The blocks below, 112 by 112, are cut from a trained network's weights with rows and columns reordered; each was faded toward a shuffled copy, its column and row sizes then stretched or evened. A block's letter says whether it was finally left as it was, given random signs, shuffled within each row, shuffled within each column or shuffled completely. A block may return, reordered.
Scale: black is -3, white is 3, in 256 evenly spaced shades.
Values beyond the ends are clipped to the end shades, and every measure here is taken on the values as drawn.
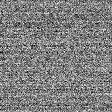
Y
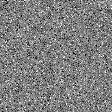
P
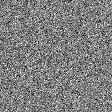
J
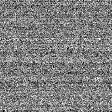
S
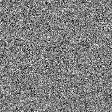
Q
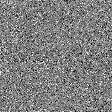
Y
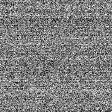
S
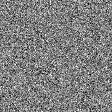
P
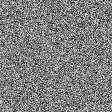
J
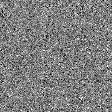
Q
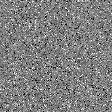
S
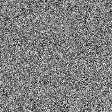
Q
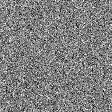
P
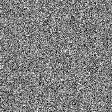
P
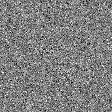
J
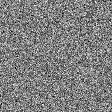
J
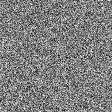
Q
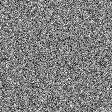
J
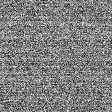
S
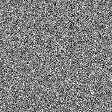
P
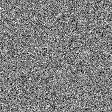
Y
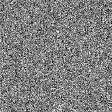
P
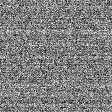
Y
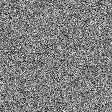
J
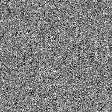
P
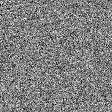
Y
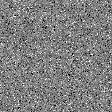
P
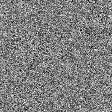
P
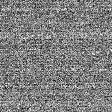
S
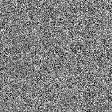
S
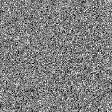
S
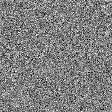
Y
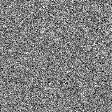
Q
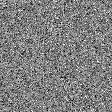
J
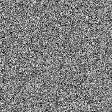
Q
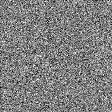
Y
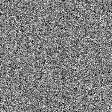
P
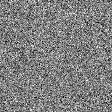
Y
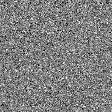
Y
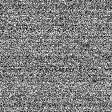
Y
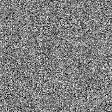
S
